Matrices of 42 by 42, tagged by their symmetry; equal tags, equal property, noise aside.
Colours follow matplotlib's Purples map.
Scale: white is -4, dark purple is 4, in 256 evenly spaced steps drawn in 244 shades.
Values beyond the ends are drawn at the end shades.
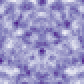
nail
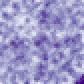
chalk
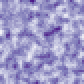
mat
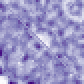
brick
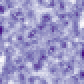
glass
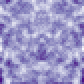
nail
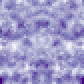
nail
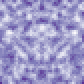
nail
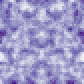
nail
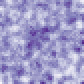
chalk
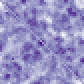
brick
